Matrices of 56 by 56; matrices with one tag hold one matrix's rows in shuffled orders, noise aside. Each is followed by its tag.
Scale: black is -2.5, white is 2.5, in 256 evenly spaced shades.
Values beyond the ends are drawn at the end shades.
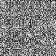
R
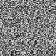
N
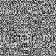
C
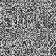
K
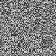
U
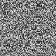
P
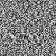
N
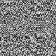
P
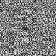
C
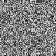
P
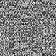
C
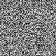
P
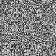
U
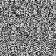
N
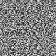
N
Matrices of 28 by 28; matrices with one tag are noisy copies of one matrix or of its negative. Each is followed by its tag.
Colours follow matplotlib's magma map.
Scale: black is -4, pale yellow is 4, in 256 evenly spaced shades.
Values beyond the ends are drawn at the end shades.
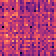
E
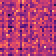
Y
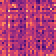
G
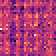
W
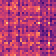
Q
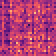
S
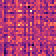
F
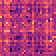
S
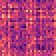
G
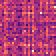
F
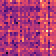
Q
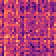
E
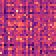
F
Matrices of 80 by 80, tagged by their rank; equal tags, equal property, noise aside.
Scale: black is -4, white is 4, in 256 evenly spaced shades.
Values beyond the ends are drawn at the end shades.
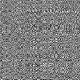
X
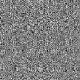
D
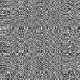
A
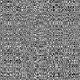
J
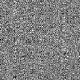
D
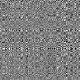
A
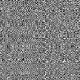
X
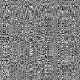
J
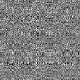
J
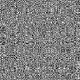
D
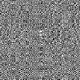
X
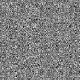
D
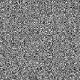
D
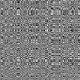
A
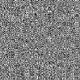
D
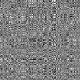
J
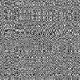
J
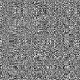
X
